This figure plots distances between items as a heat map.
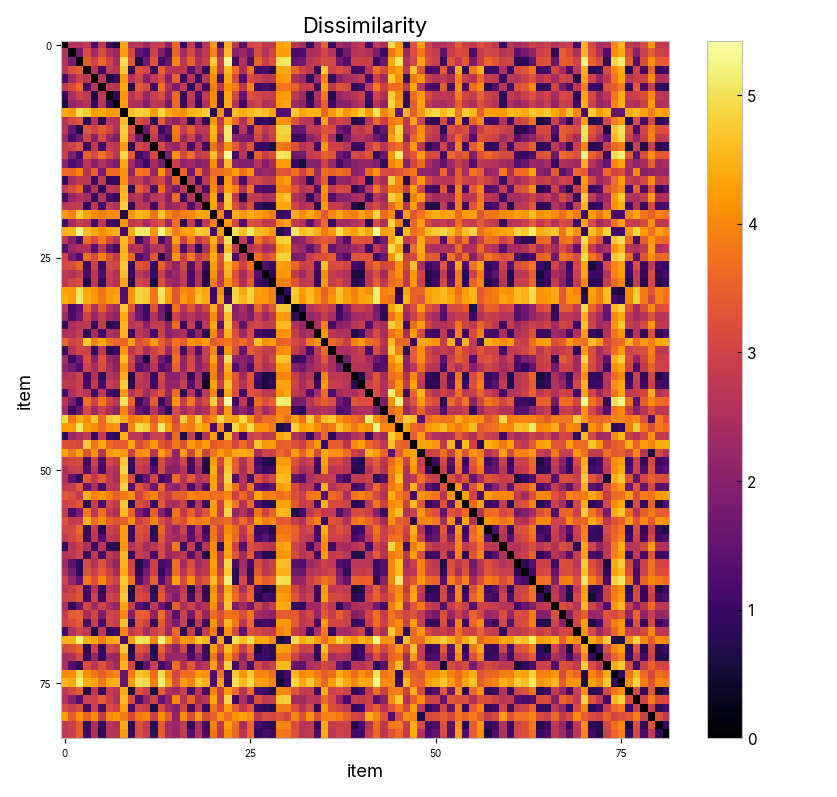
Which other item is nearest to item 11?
37
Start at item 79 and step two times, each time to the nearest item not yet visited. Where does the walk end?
44
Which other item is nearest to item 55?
31
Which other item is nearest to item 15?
67
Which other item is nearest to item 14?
32
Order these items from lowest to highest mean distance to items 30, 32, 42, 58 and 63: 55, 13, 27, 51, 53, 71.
51, 13, 55, 27, 71, 53
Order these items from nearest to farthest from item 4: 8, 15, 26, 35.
26, 15, 35, 8
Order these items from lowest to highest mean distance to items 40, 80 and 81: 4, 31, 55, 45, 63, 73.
4, 73, 31, 55, 63, 45
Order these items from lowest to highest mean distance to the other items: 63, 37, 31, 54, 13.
54, 37, 31, 13, 63
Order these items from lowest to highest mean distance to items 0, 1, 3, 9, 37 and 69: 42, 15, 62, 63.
62, 42, 63, 15
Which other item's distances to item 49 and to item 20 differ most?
8
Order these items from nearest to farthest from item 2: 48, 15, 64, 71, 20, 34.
34, 64, 71, 15, 48, 20
